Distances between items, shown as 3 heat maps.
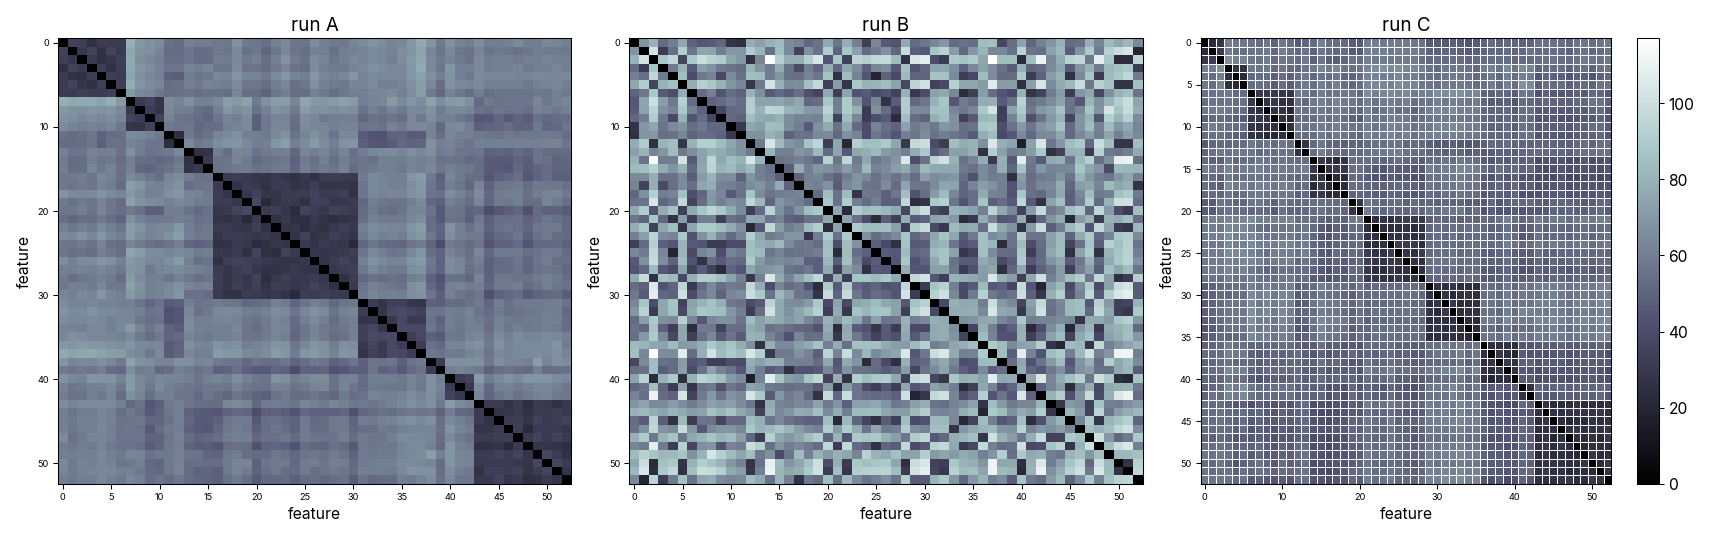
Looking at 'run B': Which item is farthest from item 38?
49
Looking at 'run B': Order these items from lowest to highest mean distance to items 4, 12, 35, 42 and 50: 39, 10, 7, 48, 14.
39, 48, 10, 7, 14
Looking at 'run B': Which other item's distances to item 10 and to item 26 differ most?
7
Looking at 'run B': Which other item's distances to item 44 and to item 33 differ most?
36
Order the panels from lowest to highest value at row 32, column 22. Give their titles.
run B, run C, run A
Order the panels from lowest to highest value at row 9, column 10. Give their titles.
run C, run A, run B
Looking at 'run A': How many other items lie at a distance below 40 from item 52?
9
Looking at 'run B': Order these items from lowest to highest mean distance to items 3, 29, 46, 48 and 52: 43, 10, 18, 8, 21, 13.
21, 18, 10, 8, 43, 13
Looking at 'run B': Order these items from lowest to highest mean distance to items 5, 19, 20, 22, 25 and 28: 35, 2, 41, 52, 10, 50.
50, 2, 41, 35, 10, 52
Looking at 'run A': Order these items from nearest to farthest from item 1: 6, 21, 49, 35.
6, 21, 49, 35
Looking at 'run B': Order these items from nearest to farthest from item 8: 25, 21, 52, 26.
26, 21, 25, 52
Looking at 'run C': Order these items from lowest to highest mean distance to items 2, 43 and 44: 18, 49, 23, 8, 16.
49, 16, 18, 8, 23
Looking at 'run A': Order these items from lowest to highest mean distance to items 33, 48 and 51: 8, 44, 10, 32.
44, 32, 10, 8
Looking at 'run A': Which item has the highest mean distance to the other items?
7
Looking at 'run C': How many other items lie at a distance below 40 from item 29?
6
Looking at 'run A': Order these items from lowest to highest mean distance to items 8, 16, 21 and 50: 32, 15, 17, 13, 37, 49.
17, 49, 15, 13, 32, 37
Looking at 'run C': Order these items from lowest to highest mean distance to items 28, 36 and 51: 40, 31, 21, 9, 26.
40, 26, 21, 9, 31
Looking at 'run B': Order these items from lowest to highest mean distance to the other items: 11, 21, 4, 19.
21, 11, 4, 19
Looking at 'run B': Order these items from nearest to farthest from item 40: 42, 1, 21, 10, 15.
10, 21, 15, 1, 42
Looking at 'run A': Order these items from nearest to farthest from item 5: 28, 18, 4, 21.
4, 21, 28, 18
